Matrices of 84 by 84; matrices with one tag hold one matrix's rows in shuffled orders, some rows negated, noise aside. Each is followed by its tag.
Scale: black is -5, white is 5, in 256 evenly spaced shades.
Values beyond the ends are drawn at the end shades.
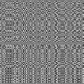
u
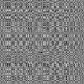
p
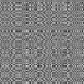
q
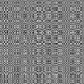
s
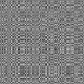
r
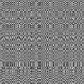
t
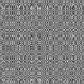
t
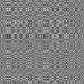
p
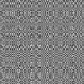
t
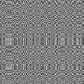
u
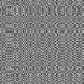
u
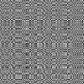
q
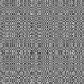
t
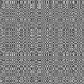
t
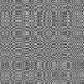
q
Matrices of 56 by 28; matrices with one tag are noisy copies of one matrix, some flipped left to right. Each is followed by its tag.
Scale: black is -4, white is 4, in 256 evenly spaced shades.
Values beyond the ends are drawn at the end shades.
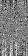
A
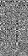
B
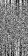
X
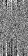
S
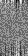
X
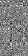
B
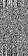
S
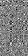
B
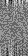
X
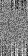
A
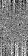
A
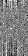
S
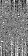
A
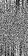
X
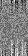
A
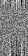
S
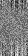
A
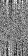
X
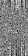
S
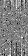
S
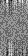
X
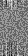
S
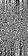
X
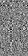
B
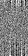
S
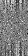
X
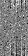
S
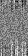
A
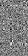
B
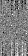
A
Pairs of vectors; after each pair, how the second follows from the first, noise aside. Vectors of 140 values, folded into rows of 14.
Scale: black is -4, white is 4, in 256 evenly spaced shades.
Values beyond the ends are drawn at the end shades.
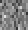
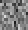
copied.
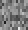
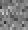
partly zeroed.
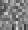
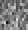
shuffled.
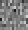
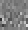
partly zeroed.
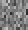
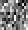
wrapped around, negated, scaled up.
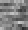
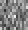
shuffled.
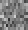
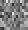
reversed.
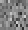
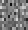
shuffled.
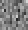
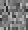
shuffled.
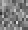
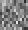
copied.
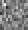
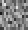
copied.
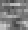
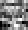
negated, scaled up.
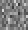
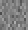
reversed, negated, shrunk.
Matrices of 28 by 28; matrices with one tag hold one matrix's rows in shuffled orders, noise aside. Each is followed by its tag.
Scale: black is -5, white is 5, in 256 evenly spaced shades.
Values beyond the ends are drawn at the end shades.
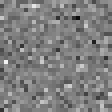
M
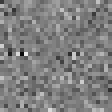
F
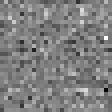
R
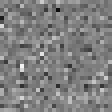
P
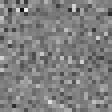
F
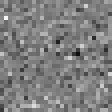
M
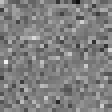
M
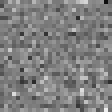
R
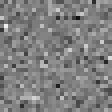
M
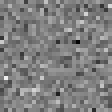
M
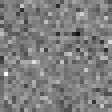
M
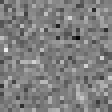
M
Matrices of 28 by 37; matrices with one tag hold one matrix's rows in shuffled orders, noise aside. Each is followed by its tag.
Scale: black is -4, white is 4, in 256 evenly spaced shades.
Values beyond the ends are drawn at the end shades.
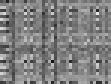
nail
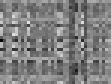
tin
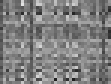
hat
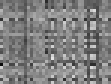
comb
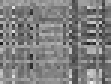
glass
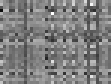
comb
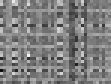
tin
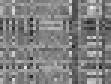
glass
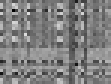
tin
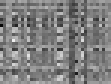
tin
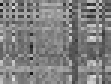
glass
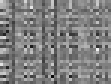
nail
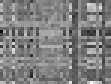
glass
